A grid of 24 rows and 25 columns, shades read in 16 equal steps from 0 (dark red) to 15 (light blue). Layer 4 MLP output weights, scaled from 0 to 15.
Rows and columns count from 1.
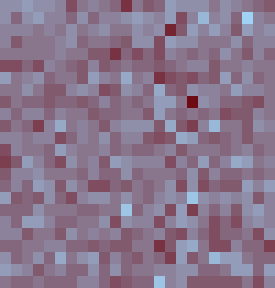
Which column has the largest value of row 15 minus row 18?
18
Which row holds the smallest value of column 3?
20
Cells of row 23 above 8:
13
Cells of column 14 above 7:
14
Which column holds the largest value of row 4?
16
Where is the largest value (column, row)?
23, 2
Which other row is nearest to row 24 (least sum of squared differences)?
10
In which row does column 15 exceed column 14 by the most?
24
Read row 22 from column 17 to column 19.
11 6 8
